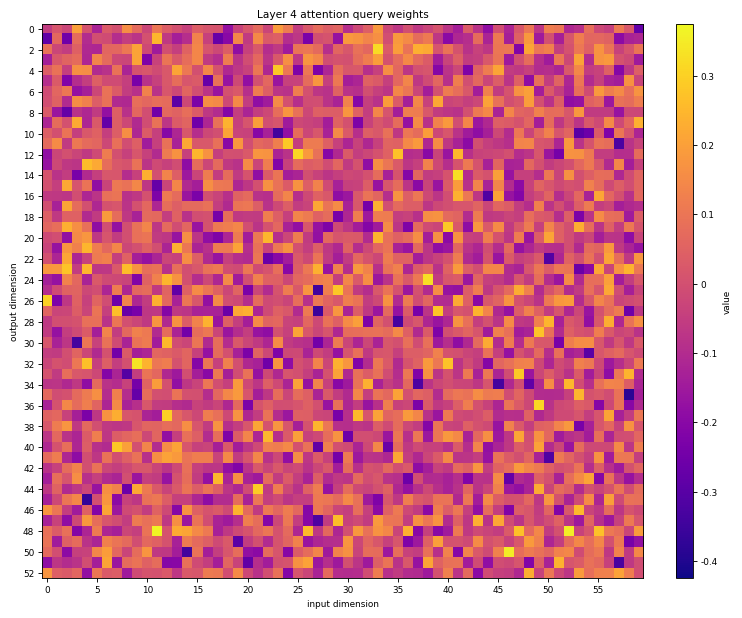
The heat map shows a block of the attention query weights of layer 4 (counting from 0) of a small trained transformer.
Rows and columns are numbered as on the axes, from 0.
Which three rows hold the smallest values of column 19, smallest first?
49, 42, 2
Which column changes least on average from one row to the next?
34
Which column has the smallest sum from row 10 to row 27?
58
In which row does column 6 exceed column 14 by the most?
50
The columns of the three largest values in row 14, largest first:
41, 10, 45
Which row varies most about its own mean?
27
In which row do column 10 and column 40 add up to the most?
32
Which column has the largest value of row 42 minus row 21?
47
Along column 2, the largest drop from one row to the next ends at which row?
20
